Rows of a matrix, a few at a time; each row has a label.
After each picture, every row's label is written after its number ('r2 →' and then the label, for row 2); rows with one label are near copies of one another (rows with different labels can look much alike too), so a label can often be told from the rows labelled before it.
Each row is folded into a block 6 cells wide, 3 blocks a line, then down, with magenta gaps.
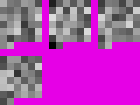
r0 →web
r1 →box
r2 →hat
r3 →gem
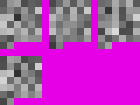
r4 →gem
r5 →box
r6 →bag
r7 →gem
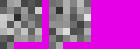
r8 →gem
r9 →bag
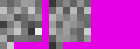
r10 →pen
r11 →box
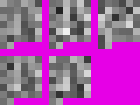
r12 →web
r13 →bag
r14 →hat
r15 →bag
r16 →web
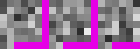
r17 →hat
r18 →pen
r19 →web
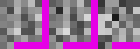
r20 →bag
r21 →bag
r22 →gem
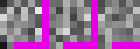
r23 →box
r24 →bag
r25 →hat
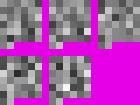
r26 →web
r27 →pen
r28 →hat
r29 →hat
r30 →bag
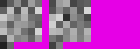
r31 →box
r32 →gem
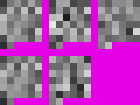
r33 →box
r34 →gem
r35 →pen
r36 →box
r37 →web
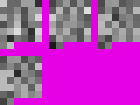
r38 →web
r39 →box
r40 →gem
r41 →gem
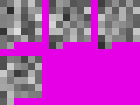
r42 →bag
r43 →gem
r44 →box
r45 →hat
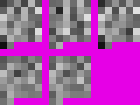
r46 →box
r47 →bag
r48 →box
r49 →hat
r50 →hat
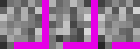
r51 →box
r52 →web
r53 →box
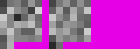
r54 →hat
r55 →box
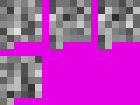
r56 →bag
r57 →hat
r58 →hat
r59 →web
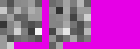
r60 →pen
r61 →bag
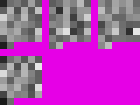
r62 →box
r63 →bag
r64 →pen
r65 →box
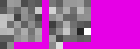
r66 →gem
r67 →pen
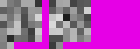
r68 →web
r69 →gem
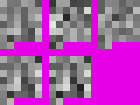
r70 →web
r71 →gem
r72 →hat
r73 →web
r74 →web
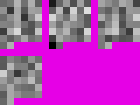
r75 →bag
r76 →box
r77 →web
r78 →hat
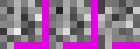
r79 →bag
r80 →bag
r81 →hat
